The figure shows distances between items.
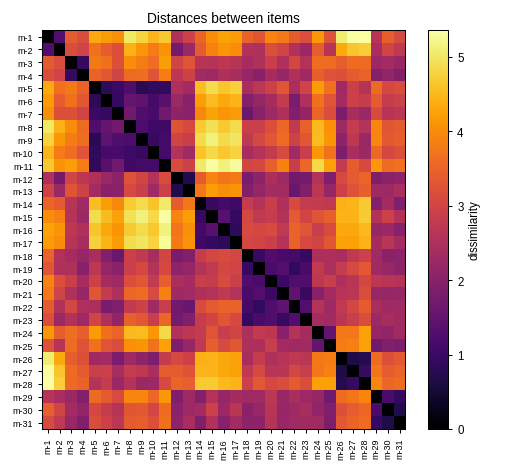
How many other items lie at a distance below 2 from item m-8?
6
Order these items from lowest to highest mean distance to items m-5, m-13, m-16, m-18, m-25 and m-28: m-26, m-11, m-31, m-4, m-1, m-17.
m-31, m-26, m-4, m-11, m-17, m-1
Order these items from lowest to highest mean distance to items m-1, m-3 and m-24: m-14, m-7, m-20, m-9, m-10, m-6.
m-14, m-20, m-7, m-6, m-10, m-9
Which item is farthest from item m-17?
m-11
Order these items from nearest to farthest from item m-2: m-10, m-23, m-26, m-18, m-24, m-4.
m-23, m-18, m-4, m-24, m-10, m-26
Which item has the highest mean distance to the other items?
m-1
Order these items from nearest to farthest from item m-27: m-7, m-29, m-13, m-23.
m-7, m-23, m-13, m-29
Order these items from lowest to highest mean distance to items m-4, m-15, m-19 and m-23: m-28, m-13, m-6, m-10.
m-13, m-6, m-10, m-28
